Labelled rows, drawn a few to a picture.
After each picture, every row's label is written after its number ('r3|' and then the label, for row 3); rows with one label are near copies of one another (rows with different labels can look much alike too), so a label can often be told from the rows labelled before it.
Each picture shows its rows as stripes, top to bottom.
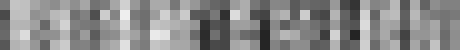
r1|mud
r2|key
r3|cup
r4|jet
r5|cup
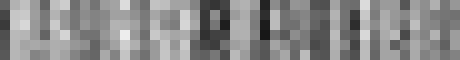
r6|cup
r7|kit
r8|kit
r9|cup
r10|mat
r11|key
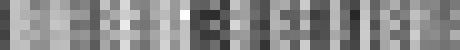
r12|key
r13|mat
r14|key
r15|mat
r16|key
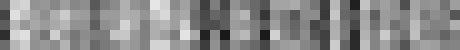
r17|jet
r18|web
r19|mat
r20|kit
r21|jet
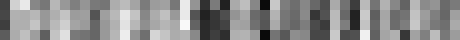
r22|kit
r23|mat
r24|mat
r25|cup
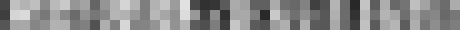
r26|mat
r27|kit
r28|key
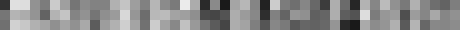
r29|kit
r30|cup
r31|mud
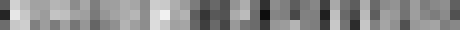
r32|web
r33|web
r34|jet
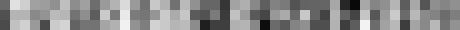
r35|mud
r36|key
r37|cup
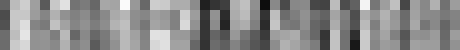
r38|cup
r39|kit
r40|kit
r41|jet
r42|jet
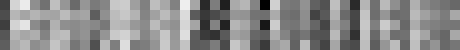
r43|kit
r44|mat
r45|kit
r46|mat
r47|key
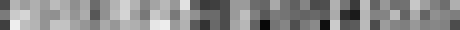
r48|mat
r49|mud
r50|web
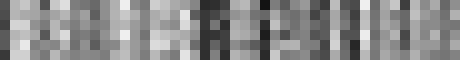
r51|cup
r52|mat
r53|kit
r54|cup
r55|jet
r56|kit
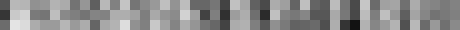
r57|key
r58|kit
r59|mud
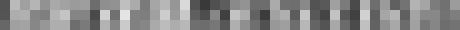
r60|mat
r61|key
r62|key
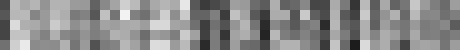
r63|mat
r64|key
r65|web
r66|kit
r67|jet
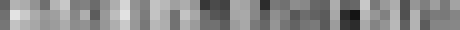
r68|cup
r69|mud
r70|mud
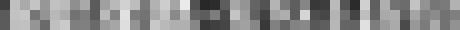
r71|mat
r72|key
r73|cup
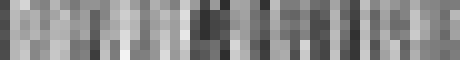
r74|kit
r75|mat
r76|mat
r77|mat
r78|key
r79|key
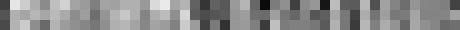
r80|web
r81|mat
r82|kit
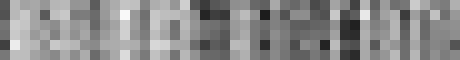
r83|mat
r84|cup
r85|mud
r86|mud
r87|web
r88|mud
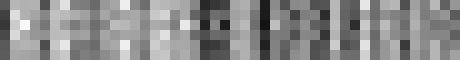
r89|cup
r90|web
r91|kit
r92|web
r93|cup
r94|cup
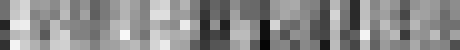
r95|jet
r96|jet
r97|kit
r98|cup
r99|web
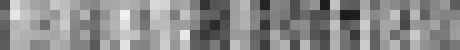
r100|web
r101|mud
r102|cup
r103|mat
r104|key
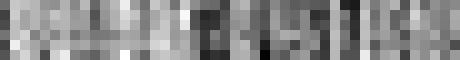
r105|mud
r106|mat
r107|mat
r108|jet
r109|web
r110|cup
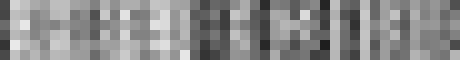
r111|web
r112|key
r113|jet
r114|key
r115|web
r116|mat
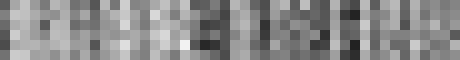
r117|key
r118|mud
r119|cup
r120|web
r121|mat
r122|mud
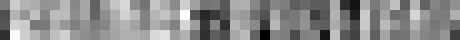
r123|mud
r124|mat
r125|kit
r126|web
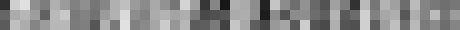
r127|kit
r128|cup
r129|key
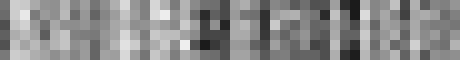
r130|mud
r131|jet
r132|kit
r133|cup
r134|mat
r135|mud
